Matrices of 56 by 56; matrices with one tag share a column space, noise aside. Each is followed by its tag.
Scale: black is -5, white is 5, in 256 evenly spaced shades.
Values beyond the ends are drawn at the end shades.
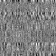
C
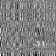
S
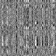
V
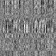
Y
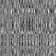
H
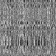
V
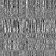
Y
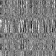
Y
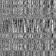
Y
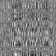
S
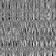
S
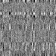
C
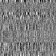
C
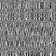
S
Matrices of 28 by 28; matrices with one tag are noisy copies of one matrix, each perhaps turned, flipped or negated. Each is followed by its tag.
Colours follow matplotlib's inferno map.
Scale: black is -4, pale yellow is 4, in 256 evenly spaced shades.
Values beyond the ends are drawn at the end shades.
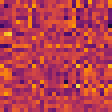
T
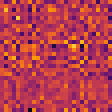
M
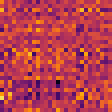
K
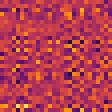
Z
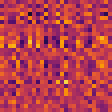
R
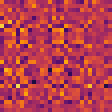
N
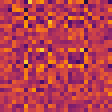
N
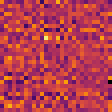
M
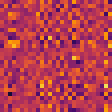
Z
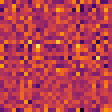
M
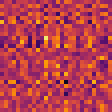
R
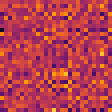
M
